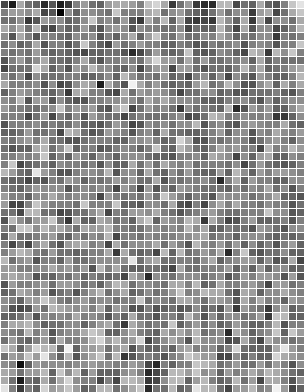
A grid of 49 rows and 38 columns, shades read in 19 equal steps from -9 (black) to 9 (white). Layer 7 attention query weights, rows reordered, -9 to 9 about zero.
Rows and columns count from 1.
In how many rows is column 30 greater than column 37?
23
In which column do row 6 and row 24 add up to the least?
9
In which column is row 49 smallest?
19
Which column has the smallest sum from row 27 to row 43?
29
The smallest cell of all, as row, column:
2, 8
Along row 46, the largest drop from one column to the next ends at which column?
3
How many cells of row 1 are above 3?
6
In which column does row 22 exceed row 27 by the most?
14
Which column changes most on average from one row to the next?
15
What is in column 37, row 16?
-1
